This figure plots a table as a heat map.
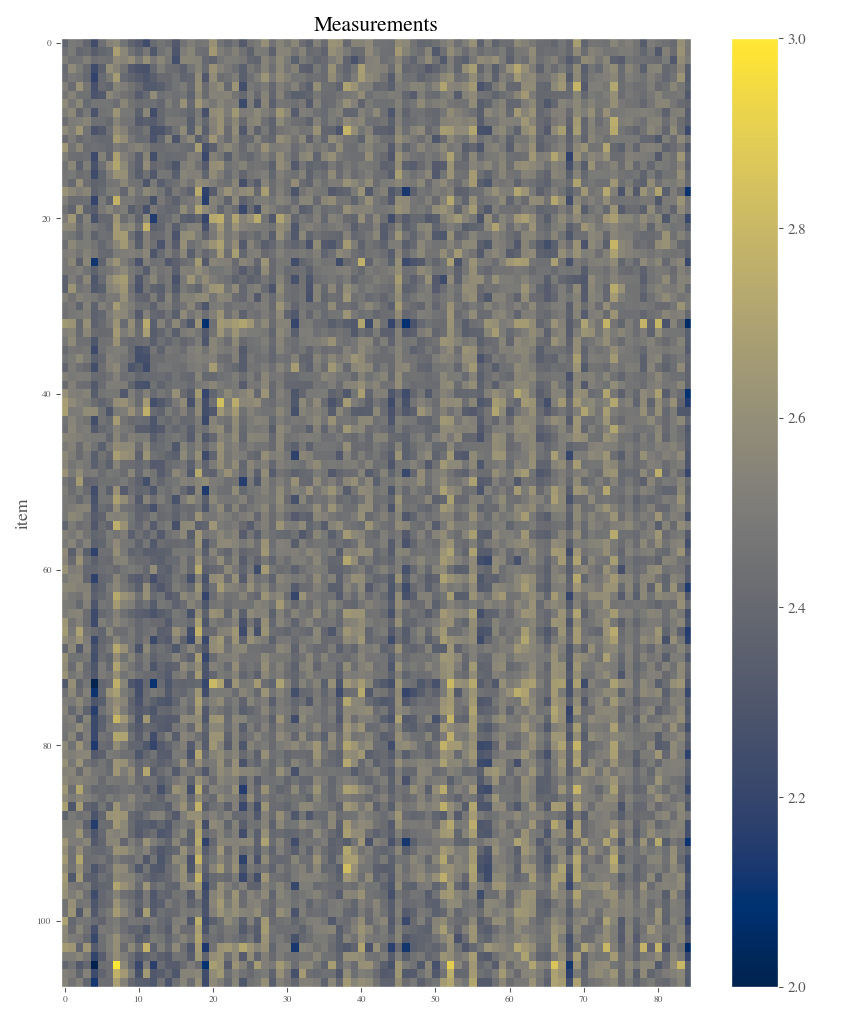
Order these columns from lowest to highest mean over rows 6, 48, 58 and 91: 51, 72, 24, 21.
24, 72, 21, 51
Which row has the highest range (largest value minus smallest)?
105
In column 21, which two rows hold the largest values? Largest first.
41, 20
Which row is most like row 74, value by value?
25
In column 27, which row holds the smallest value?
23
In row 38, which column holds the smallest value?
68
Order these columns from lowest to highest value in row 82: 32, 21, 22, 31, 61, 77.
61, 77, 22, 32, 31, 21
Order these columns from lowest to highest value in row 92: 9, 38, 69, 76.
76, 9, 69, 38
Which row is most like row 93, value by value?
85
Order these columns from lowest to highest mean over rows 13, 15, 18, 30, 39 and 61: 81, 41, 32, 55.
81, 32, 41, 55
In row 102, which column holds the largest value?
18
